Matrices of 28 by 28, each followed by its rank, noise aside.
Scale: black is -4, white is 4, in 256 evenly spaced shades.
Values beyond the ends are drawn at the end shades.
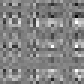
two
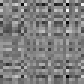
two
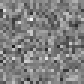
six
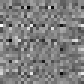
four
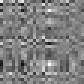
two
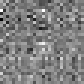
four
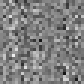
six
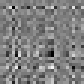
two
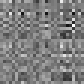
three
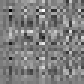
two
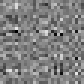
three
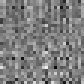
four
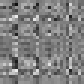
two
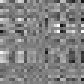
two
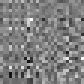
three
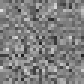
six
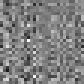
three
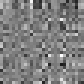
three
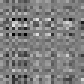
two
